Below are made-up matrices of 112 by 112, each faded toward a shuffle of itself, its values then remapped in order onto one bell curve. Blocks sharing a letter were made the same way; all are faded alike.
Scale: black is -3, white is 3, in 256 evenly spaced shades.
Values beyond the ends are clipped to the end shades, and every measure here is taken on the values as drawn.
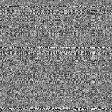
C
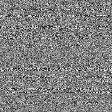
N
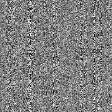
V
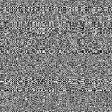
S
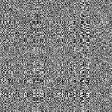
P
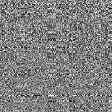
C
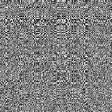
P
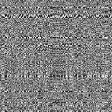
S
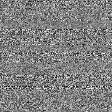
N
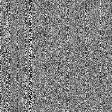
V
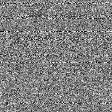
N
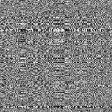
S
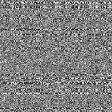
S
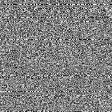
N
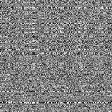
C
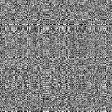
P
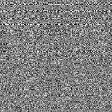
C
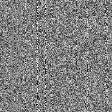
V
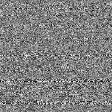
N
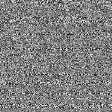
N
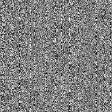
V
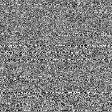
N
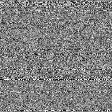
N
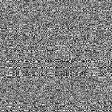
C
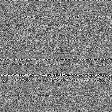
N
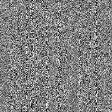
V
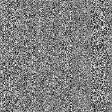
V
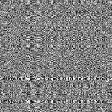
S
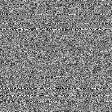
N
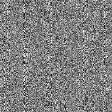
V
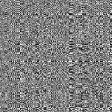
P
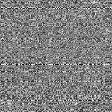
C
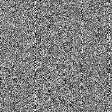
V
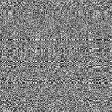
S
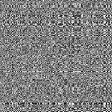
P
